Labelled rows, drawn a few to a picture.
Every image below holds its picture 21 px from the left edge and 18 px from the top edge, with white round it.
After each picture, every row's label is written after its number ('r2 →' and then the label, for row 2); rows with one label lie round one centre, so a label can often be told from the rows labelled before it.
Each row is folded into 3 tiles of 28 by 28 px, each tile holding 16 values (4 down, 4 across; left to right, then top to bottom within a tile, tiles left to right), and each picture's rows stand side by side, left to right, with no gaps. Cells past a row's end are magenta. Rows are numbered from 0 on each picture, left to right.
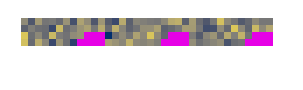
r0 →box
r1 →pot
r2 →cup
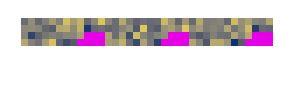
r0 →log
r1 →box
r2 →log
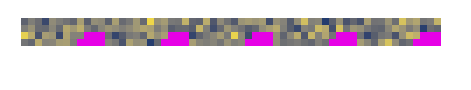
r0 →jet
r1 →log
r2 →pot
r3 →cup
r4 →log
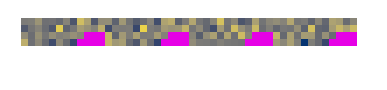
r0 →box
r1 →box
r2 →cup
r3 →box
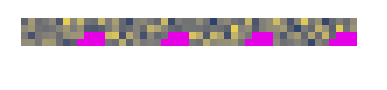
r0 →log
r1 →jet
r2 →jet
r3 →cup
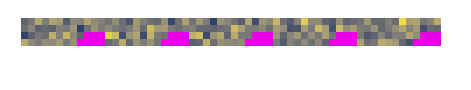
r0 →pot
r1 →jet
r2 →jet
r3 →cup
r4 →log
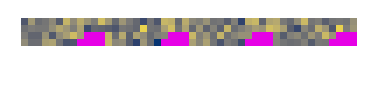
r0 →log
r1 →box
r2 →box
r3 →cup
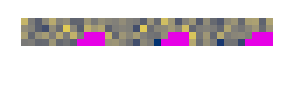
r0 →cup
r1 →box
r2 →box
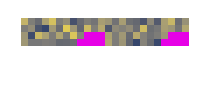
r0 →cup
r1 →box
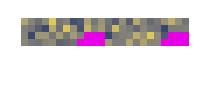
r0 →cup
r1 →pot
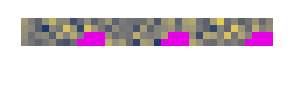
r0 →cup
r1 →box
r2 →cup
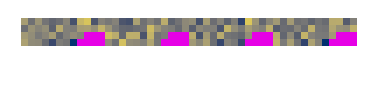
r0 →box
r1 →jet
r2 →box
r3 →box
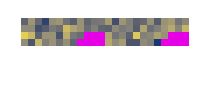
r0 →jet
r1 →box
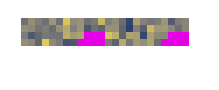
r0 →log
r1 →jet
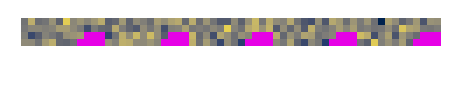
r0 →log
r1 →pot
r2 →box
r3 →box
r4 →jet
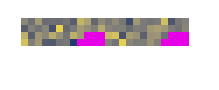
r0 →box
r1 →jet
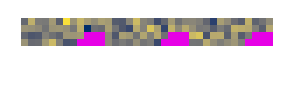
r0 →log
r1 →cup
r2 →jet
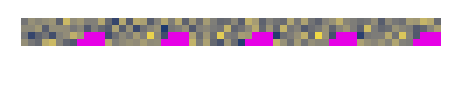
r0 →log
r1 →pot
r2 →box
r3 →pot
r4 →pot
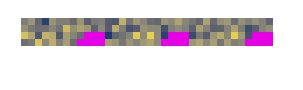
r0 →jet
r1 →pot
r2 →pot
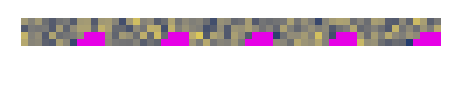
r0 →box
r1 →cup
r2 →jet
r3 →pot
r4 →box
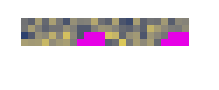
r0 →pot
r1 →jet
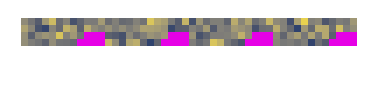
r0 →cup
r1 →log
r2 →log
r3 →cup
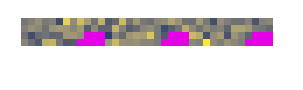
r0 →log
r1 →pot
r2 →jet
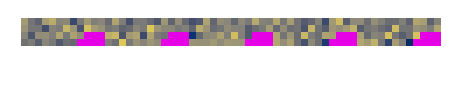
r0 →cup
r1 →jet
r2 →pot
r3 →box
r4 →box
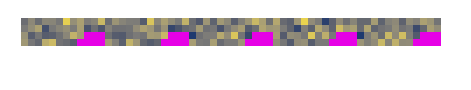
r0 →log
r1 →log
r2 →pot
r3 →cup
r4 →pot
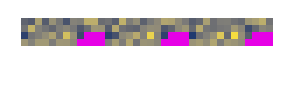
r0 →pot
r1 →pot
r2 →pot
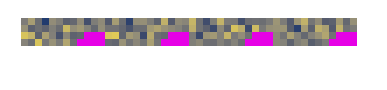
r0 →jet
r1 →jet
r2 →cup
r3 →cup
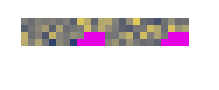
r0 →box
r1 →cup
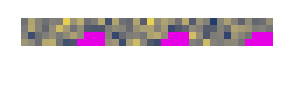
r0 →log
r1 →log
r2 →jet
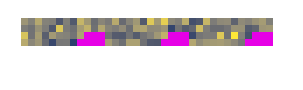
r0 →box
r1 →log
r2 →pot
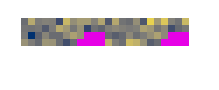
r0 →log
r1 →log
